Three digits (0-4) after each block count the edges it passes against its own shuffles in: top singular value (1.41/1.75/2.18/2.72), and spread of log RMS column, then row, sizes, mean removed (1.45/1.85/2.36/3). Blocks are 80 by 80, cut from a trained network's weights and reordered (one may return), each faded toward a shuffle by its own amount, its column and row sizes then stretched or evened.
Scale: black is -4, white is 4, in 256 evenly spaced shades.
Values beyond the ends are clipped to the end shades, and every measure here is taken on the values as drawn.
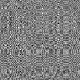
4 2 2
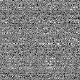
1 2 3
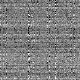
3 4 0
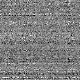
2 2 3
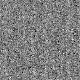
0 0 1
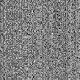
2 1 0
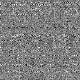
0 1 4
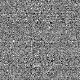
0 2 1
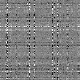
3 4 2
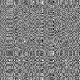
4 3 2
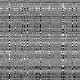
4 4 3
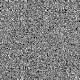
0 0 2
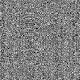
2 0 1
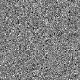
2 2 0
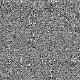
0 3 1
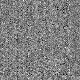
0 1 0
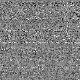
0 1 3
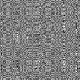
4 2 1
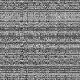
4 0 1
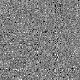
2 1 1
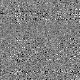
0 2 4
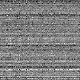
4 1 4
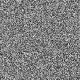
1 0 1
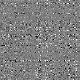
1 3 4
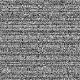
3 1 0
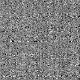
1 0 3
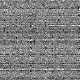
3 3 2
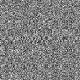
3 0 2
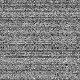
3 1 0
